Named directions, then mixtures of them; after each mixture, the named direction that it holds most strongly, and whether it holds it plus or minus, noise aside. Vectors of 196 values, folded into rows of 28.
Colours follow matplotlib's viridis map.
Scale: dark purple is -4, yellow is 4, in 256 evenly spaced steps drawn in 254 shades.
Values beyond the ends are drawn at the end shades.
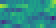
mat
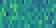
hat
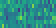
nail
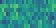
hat, plus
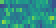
mat, minus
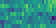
mat, plus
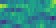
mat, plus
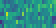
nail, minus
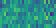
hat, plus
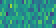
hat, plus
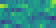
mat, plus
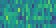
nail, minus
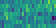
nail, minus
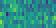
hat, plus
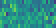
hat, plus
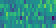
nail, minus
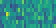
hat, minus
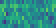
hat, plus
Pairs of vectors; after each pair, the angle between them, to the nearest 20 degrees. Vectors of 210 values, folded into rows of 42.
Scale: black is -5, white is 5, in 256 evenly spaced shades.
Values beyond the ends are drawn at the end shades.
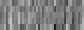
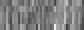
160 degrees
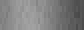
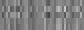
100 degrees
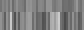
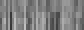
140 degrees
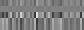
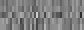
40 degrees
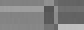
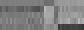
160 degrees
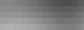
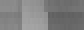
60 degrees
